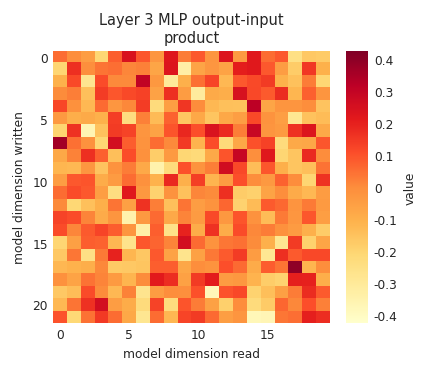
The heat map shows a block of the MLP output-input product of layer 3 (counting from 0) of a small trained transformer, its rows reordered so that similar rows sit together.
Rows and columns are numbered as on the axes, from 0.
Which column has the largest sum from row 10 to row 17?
17
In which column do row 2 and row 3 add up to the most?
6
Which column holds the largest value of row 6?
14
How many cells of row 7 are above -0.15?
17
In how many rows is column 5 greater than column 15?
11
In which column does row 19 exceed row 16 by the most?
2
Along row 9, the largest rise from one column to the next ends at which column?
9
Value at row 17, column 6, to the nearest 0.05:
-0.15
